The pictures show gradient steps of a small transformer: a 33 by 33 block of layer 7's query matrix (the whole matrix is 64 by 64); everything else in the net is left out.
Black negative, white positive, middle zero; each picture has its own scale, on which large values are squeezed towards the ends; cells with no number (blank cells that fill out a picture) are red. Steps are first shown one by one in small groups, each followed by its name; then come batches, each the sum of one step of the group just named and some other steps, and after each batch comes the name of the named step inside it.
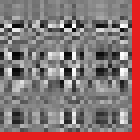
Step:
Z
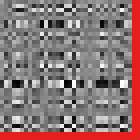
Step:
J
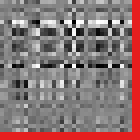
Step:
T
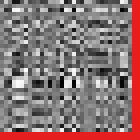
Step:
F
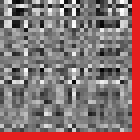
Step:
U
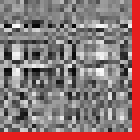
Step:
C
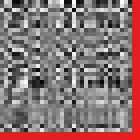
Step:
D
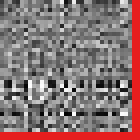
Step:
F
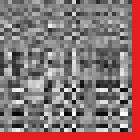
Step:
Z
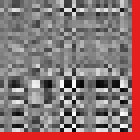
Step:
D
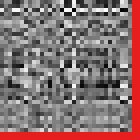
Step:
F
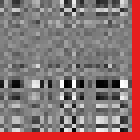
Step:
D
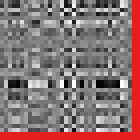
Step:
T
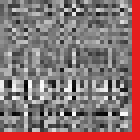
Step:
F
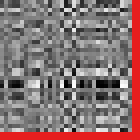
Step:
C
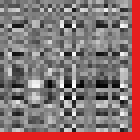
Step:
Z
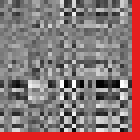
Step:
D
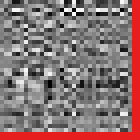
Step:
F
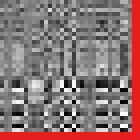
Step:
J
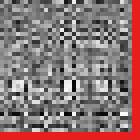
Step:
F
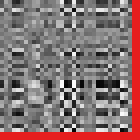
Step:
D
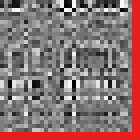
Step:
F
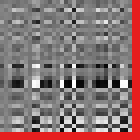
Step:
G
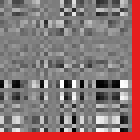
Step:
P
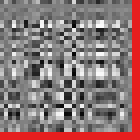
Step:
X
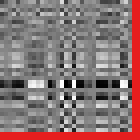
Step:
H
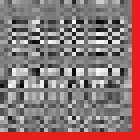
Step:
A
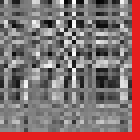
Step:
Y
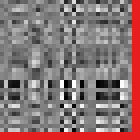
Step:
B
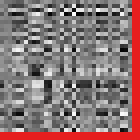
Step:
A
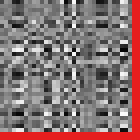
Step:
Y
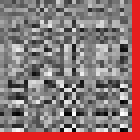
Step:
X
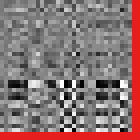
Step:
B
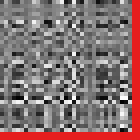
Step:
Y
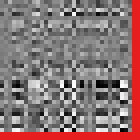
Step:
P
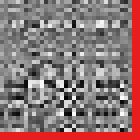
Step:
X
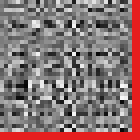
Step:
Y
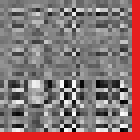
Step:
B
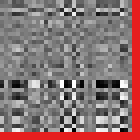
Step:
P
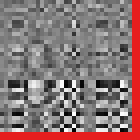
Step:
B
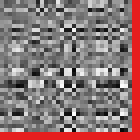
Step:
A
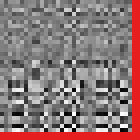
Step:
B
